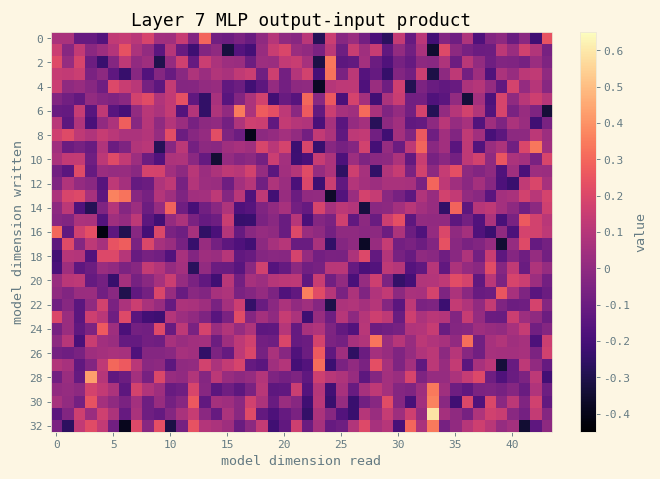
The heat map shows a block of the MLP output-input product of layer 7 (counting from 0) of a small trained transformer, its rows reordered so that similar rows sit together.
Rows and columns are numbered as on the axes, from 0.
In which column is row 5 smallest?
36
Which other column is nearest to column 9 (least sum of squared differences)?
35
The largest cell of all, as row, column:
31, 33
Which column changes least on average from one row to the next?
7
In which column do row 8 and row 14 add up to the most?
10
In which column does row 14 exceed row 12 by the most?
23
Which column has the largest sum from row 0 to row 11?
24
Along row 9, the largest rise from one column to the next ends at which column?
22
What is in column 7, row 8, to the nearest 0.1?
0.1
